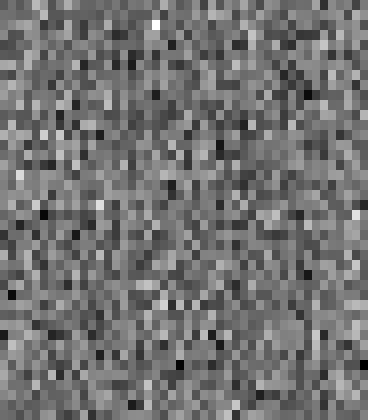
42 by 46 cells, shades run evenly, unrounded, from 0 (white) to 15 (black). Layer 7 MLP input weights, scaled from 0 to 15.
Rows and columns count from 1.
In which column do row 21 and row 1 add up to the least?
5
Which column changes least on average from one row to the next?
16
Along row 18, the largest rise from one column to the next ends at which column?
4
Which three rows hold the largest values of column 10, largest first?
24, 11, 13
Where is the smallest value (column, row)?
20, 3
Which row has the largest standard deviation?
34
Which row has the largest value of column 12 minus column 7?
42
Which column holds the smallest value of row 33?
45
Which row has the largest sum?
37
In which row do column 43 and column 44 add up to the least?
39
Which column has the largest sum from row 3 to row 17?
17
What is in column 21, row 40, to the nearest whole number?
10
